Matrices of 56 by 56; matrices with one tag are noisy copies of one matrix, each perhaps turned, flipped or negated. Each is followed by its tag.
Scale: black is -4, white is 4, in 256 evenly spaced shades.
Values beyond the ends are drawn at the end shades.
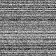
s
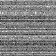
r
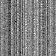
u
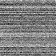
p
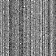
p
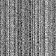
u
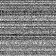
r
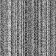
u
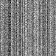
u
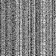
r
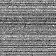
s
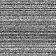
s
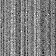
r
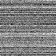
p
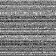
r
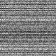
s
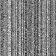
u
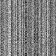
u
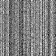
p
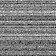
r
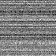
r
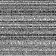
r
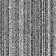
p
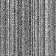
u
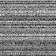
r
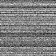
p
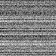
r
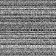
u
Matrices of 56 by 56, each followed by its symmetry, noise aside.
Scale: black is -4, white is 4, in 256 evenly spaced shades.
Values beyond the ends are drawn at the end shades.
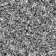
same after a half turn.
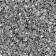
symmetric across the other diagonal.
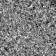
symmetric across the other diagonal.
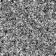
symmetric across the other diagonal.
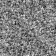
antisymmetric.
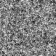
symmetric across the other diagonal.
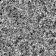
symmetric.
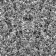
mirrored left to right.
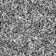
same after a half turn.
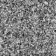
antisymmetric.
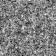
antisymmetric.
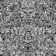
mirrored left to right.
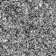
symmetric.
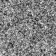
symmetric across the other diagonal.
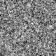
symmetric across the other diagonal.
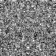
mirrored left to right.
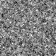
symmetric.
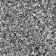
antisymmetric.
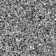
antisymmetric.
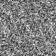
same after a half turn.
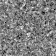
symmetric across the other diagonal.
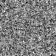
same after a half turn.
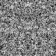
mirrored left to right.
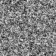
same after a half turn.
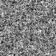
antisymmetric.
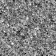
symmetric across the other diagonal.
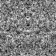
mirrored left to right.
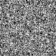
same after a half turn.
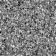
same after a half turn.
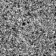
symmetric.
